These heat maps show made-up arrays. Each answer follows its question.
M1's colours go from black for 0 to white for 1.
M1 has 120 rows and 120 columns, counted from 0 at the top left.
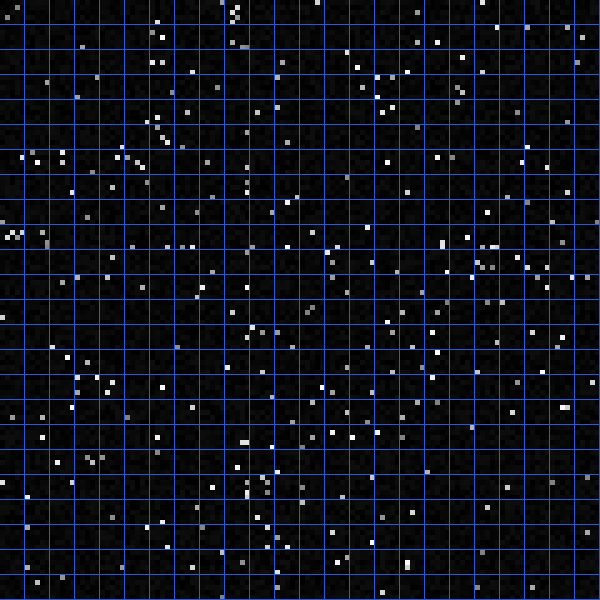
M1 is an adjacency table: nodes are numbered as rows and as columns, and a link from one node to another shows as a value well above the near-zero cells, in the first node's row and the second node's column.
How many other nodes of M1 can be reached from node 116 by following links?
12
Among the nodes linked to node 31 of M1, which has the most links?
node 87
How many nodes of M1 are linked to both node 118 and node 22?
1
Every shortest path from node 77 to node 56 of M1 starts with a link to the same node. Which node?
node 32
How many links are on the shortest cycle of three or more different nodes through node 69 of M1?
4
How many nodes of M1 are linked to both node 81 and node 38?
2
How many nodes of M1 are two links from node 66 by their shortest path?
9
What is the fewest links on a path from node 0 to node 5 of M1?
4
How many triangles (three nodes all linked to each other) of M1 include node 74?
1
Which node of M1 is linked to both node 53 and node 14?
node 96
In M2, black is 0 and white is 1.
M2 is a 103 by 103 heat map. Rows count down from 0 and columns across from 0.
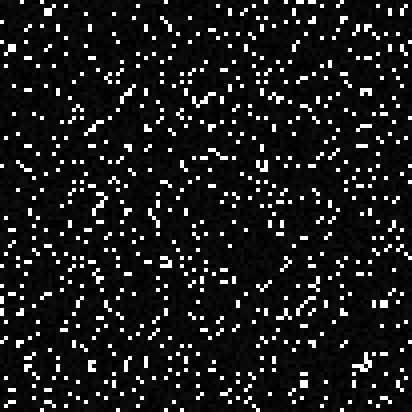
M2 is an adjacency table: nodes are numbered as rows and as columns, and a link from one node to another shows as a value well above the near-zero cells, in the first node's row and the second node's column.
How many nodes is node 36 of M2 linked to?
12
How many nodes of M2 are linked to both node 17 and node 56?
4
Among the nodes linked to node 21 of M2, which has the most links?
node 100
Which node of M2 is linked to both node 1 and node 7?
node 84
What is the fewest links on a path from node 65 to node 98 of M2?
2
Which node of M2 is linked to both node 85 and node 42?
node 66
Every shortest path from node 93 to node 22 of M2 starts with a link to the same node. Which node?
node 88
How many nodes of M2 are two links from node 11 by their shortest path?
6
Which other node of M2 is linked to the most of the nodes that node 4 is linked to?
node 18
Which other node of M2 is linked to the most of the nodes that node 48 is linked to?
node 55
